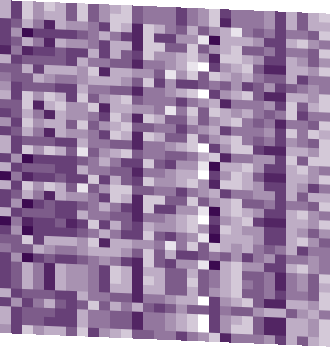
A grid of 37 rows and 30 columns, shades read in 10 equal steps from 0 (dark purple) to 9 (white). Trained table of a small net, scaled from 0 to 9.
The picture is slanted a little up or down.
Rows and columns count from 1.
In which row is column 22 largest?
3
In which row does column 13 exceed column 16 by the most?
34
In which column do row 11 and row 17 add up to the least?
21
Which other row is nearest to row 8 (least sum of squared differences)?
27
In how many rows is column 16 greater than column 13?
33
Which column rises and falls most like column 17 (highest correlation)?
23
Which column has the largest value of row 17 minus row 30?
5
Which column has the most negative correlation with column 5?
22
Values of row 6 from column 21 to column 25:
7 7 6 5 2
